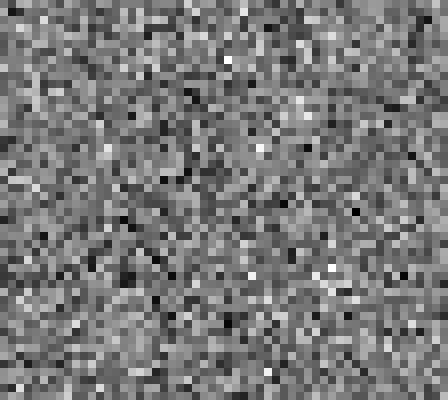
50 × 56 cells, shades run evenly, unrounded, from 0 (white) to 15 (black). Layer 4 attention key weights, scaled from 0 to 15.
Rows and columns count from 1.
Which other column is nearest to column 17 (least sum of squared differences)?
47
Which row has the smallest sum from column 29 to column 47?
36
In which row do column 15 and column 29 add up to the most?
22
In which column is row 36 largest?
16
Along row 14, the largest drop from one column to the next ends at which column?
5
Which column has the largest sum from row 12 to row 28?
24
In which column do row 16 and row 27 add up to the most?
21
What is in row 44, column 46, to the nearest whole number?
5
